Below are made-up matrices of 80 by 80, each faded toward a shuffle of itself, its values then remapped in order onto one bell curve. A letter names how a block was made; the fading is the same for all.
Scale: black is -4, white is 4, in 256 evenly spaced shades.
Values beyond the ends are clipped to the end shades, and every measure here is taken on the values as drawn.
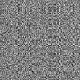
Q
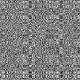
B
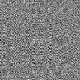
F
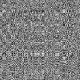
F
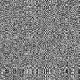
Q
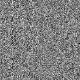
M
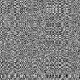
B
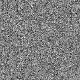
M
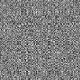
Q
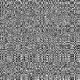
B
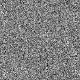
M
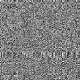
F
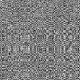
B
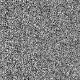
M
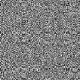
F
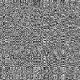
Q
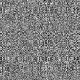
Q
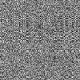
F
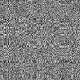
F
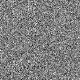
M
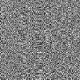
F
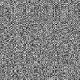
F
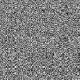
F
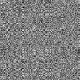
Q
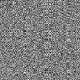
F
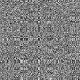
Q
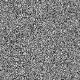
M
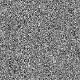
M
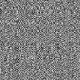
Q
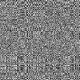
Q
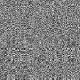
F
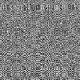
B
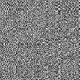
F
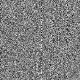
M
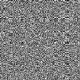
F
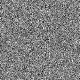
M
